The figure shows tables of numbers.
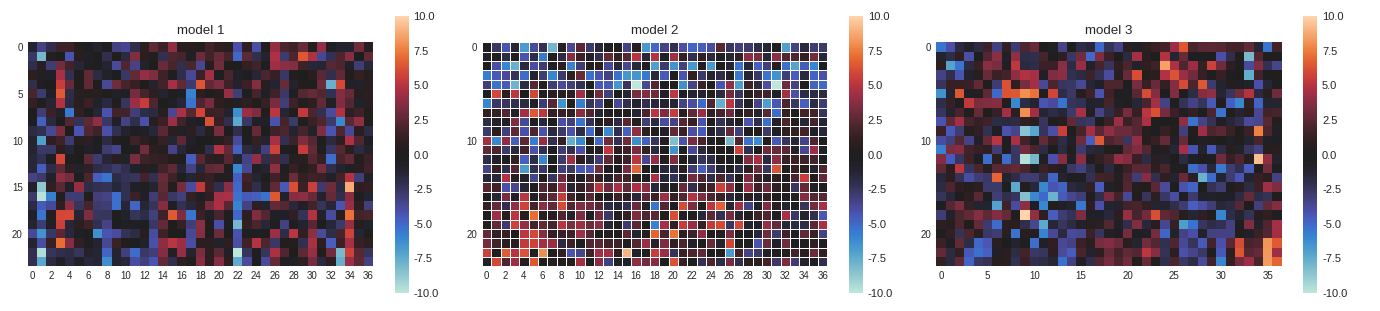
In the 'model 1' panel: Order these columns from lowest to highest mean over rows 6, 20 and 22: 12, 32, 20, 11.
11, 32, 12, 20
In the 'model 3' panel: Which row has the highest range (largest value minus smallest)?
12
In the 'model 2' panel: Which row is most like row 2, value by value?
0
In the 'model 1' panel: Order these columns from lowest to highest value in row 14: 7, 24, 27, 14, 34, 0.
7, 0, 24, 27, 14, 34
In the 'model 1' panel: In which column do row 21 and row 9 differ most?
34
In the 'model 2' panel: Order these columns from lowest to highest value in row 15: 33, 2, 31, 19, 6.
2, 33, 19, 31, 6
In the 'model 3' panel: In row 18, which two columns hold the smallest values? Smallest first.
30, 12
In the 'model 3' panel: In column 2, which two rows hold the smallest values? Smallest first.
2, 3
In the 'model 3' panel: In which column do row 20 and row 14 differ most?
6
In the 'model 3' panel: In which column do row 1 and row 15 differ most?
8
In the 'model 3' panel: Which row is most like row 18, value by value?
7
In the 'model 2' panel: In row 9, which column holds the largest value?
16
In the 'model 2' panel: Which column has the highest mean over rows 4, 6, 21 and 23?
26
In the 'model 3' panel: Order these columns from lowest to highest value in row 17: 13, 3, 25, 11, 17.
11, 17, 25, 13, 3
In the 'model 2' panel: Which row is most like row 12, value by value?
1
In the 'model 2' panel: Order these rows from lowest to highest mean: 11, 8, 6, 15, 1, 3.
3, 6, 8, 11, 1, 15
